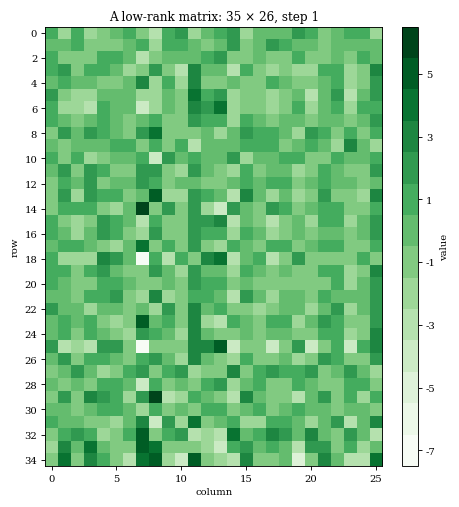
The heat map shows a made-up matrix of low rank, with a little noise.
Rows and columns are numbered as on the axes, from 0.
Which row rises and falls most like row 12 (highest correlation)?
33
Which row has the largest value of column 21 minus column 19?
34
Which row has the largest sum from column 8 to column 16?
13
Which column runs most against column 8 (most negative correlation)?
9
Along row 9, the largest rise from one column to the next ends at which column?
23
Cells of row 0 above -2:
20
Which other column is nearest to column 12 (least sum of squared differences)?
5
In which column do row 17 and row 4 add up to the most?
7
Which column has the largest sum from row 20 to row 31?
11
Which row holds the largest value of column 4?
18
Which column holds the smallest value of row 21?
14
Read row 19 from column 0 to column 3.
1 1 -1 1
